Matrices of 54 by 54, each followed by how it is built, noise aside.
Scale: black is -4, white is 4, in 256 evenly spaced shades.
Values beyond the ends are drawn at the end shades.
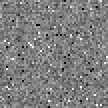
sparse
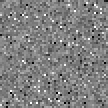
sparse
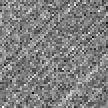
Hankel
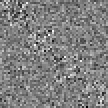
block diagonal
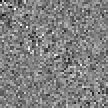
block diagonal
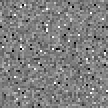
sparse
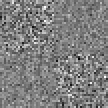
block diagonal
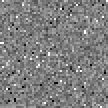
sparse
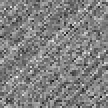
Hankel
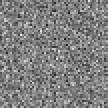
repeating rows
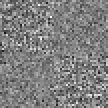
block diagonal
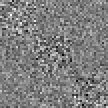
block diagonal
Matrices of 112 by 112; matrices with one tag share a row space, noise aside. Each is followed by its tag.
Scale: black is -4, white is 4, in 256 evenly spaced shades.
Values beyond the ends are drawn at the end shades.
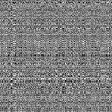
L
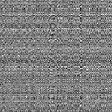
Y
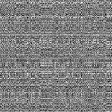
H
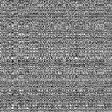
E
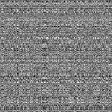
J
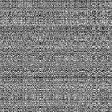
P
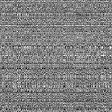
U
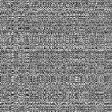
E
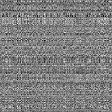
U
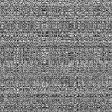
J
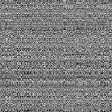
U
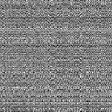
Y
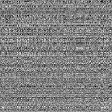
U
